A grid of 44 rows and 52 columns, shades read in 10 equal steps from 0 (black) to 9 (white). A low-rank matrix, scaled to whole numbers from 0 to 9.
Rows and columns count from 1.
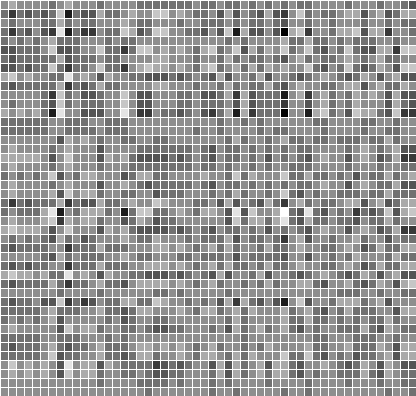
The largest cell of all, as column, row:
36, 24
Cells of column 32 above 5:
7
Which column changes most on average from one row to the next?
9
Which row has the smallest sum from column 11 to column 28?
13
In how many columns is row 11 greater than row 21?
13
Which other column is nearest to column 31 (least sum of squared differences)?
47
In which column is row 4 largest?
8
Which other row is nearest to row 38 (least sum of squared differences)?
14
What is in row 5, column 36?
6
